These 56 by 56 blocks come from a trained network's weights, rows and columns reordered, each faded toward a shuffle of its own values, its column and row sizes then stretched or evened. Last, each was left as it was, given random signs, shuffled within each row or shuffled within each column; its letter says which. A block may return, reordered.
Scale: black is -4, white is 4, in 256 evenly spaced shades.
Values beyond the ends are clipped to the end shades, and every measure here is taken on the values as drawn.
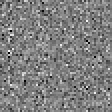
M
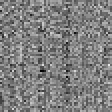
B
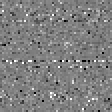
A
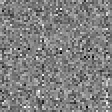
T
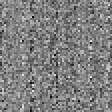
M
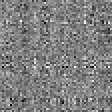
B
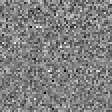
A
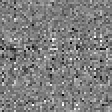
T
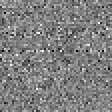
A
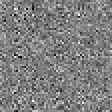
B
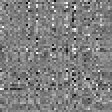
B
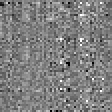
B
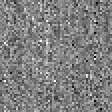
M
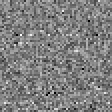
A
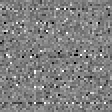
A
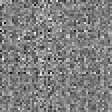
B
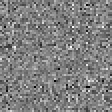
T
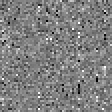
M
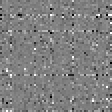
T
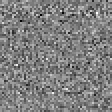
A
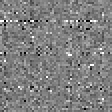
B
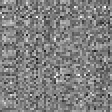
B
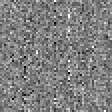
M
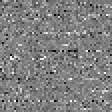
A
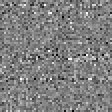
A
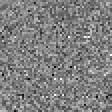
A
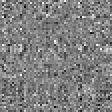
B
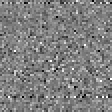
A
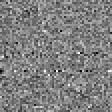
A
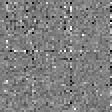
T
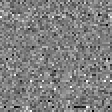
A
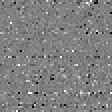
A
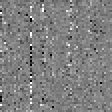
M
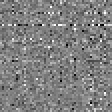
T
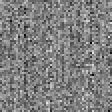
M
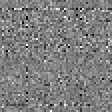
T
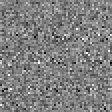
A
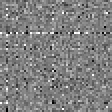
T
